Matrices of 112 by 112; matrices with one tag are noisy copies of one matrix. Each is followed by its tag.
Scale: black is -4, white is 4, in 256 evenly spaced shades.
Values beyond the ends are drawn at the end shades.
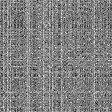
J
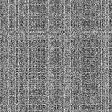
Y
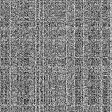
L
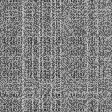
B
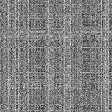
Y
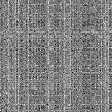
Y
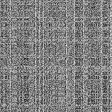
L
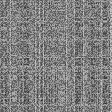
L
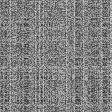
L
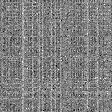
B
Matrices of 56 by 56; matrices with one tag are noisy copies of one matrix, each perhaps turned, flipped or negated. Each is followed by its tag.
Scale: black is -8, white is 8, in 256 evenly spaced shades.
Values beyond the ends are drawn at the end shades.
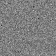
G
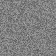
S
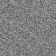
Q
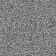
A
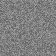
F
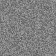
G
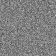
F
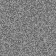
F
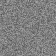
G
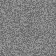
A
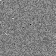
F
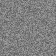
S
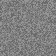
F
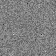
A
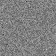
Q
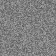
F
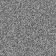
G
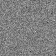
S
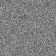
G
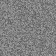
F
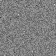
Q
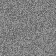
A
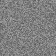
Q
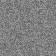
S
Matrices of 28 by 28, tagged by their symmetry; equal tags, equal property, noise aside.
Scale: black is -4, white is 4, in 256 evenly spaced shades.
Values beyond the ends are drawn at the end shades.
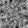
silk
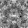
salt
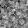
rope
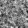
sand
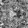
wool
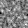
silk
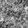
silk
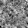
sand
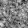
sand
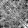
rope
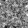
sand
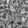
sand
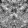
salt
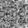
wool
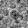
rope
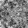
wool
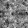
wool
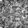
wool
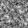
silk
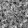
rope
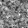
sand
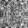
wool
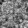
rope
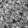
rope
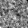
sand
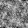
silk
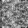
wool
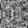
wool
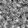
sand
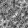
rope
